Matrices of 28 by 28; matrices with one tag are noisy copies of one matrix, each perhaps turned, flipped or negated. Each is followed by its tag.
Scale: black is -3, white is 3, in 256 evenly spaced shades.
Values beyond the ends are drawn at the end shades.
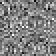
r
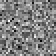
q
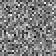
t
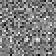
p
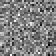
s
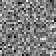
q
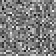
t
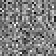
p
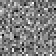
p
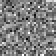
q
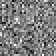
p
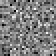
q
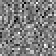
p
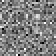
p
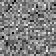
r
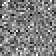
s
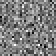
p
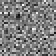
p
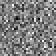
p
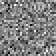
r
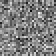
r
